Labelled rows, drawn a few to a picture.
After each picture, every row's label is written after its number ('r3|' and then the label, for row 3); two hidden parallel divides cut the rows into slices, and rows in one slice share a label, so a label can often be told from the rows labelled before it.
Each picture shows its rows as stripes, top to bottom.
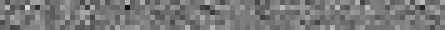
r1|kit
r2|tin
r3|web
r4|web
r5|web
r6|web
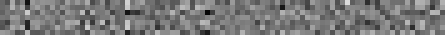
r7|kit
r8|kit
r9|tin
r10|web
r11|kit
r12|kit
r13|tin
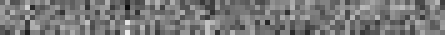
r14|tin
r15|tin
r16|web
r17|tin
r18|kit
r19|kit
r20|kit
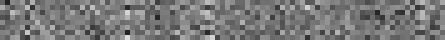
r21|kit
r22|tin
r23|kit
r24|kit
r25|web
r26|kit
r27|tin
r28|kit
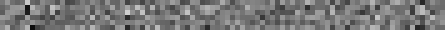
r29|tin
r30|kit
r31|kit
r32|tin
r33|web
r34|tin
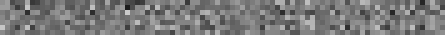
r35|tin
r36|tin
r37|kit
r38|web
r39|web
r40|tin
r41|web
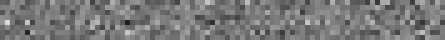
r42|kit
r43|web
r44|web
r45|web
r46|tin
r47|web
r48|kit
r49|web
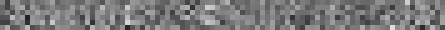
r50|web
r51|kit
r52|web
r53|kit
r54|kit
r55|tin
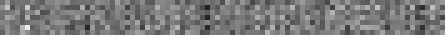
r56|web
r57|tin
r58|web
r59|tin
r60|web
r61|tin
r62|web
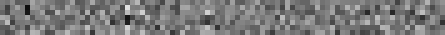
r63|web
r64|kit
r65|kit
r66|tin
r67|tin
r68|kit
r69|kit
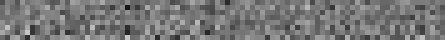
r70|web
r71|tin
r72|web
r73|web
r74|web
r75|tin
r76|tin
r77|kit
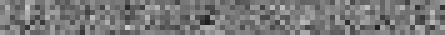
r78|web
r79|tin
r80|web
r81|tin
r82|tin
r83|kit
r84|web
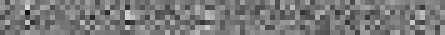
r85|web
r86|tin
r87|kit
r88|kit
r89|tin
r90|kit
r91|web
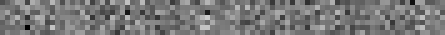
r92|kit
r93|web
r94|tin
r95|kit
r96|web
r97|kit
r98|web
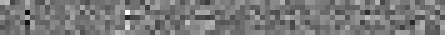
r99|tin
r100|web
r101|kit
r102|tin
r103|kit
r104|kit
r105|web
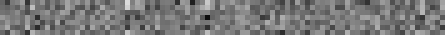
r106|kit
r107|kit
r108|web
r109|tin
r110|web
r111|tin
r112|kit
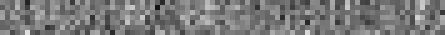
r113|kit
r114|kit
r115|web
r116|kit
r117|kit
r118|web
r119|tin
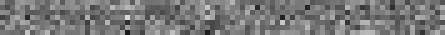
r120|web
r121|kit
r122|web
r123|kit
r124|tin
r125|web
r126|tin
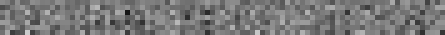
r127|web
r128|web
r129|tin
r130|web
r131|tin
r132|web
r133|tin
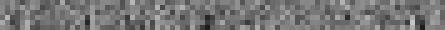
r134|web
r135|web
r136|web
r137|tin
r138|tin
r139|tin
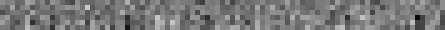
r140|web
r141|web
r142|web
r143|tin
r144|tin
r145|tin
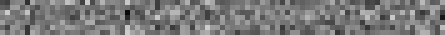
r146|kit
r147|web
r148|tin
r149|tin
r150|web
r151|kit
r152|kit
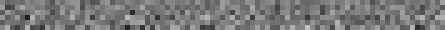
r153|web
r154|web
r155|web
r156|kit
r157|web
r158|tin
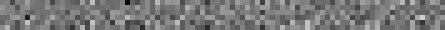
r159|tin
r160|web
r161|web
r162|kit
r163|tin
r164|tin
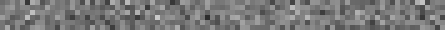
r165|kit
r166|web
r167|web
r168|tin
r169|web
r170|web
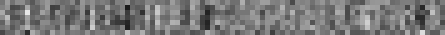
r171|web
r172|tin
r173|tin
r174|tin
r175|tin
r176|tin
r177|kit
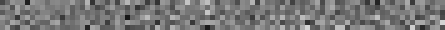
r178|kit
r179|web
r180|web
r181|tin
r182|kit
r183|tin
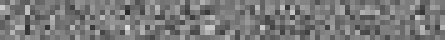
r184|web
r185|tin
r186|tin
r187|kit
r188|web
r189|kit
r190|kit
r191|web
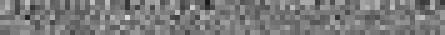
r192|tin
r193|tin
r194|web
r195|kit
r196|web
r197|web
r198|web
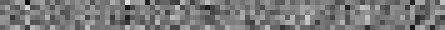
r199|kit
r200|tin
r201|web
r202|tin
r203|tin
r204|kit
